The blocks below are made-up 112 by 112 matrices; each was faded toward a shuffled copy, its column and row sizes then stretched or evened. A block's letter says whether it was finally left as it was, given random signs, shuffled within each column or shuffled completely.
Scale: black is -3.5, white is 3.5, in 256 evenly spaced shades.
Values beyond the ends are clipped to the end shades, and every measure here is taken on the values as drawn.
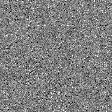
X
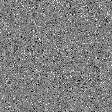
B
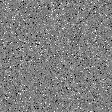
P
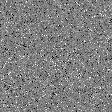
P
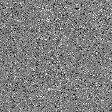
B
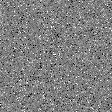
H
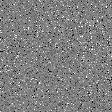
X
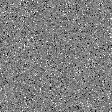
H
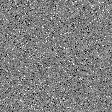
P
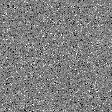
B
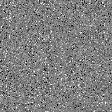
X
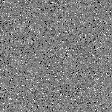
X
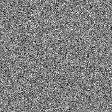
X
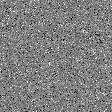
P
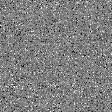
X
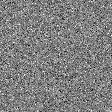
P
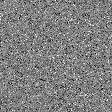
P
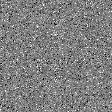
B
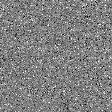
B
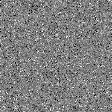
B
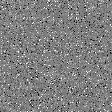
X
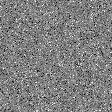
P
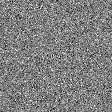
P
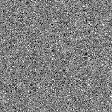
X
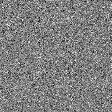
B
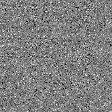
X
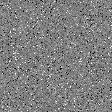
H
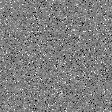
B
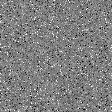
H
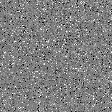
B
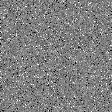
H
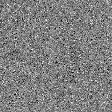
X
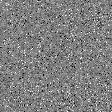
X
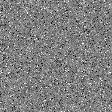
H
